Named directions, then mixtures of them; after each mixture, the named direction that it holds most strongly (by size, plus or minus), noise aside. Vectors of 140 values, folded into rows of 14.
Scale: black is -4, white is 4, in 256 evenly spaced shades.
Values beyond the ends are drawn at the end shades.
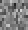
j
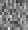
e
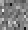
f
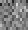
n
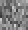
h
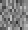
e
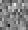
j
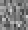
h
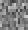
j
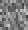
j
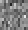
f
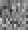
h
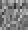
j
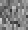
h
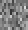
e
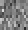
f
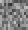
f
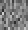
e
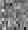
f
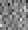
n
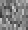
h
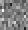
f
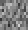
f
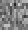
j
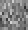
e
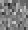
f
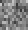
n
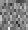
e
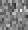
j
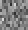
j
